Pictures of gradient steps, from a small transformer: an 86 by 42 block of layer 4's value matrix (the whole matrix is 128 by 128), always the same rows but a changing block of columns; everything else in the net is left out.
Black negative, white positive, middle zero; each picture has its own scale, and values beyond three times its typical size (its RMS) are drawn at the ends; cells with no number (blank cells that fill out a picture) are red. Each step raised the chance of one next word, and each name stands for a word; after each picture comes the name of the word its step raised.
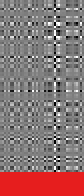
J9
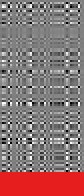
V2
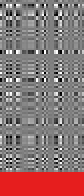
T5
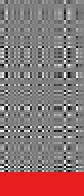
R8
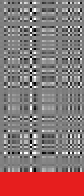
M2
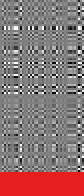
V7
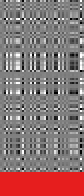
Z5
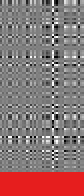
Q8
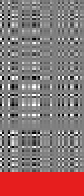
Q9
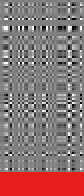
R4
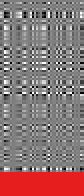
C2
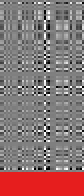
C2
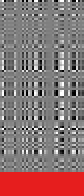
Z5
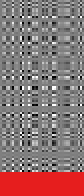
Q9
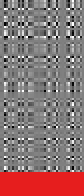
J9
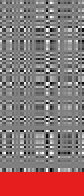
M2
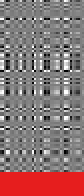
Z5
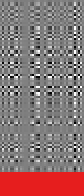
V7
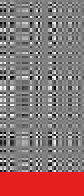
Q9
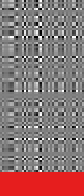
J9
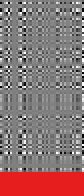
M2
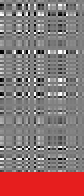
T5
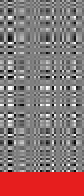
Q9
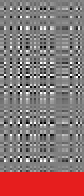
V7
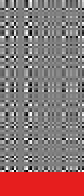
J9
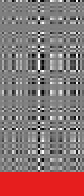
Z5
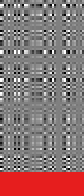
T5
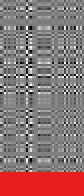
V7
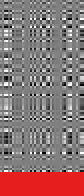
M2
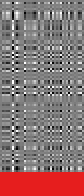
C2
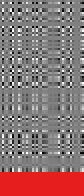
M2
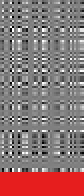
M2
